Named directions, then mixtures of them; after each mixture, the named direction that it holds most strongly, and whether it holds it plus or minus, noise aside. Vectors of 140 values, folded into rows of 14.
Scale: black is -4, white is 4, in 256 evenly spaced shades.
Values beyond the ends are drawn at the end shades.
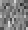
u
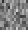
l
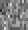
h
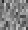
l, plus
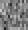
h, minus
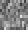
h, plus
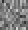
l, plus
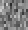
h, minus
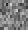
h, plus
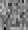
h, minus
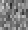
l, minus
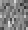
u, plus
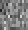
h, plus
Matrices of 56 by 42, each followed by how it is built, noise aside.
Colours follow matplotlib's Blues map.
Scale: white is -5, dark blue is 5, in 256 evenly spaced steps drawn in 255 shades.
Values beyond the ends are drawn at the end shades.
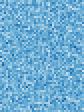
repeating rows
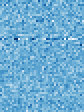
uneven rows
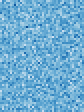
repeating rows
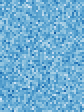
noise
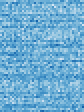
blocks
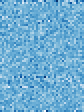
uneven rows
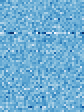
uneven rows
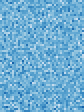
repeating columns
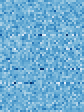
uneven rows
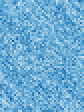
Toeplitz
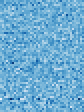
uneven rows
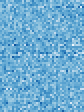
uneven rows
